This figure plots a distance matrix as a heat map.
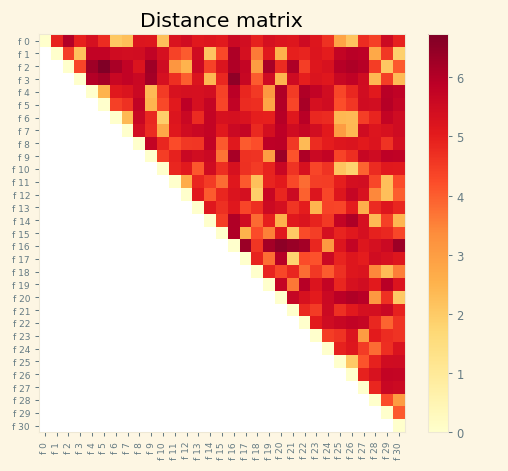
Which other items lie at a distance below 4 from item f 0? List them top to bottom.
f 6, f 7, f 10, f 25, f 26
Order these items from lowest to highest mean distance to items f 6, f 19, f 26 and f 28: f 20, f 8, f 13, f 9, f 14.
f 9, f 14, f 13, f 20, f 8
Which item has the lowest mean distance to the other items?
f 18
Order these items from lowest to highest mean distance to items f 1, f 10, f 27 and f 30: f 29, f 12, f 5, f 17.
f 12, f 29, f 17, f 5
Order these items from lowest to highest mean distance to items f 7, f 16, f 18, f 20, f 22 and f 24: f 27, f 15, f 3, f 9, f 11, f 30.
f 11, f 30, f 3, f 15, f 27, f 9
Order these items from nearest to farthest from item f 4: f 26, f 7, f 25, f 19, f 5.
f 5, f 19, f 25, f 26, f 7
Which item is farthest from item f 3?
f 16
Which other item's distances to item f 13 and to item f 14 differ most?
f 1
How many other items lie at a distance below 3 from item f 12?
4
